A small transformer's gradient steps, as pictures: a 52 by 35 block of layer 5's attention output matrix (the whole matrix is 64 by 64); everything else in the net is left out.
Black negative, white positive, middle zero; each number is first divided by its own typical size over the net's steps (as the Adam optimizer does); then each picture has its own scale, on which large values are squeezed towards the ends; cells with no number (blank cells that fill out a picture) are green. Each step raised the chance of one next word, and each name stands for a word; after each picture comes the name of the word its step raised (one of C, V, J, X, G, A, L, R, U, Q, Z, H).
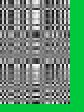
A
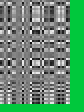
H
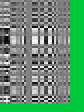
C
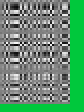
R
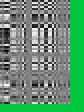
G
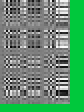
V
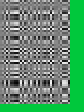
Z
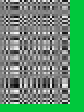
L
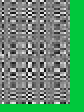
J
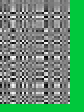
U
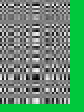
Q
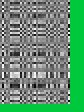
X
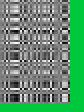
H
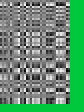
Q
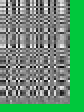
V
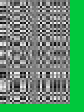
X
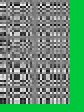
Q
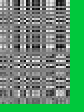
V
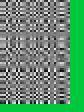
J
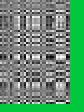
U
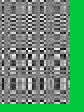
L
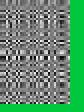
U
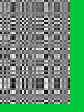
L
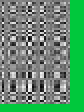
X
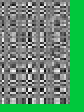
Q
